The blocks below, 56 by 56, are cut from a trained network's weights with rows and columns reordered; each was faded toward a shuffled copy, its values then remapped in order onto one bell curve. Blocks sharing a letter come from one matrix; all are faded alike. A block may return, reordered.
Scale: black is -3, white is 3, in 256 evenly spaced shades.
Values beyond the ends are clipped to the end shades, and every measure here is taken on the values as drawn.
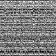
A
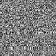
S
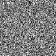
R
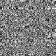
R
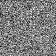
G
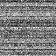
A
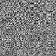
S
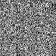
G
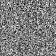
G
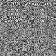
S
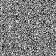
G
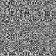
S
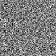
R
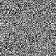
R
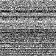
A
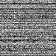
A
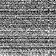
A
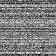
A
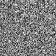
G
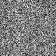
G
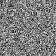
G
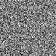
G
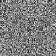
R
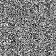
G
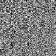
R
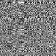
S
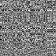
S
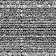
A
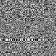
S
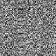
R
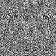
R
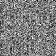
G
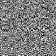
S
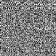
R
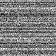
A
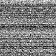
A
